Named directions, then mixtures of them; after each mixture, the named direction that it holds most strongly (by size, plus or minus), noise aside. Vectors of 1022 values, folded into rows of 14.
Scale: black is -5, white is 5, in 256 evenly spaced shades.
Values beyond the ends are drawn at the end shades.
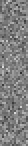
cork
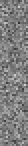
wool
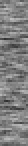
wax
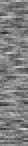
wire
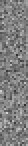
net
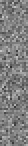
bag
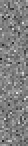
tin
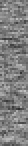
wax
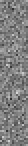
bag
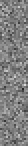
wool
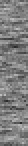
wax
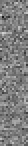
bag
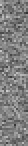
wool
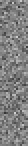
wool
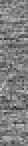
wax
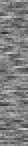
wire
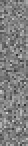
net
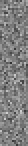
wool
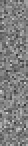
net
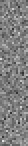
tin
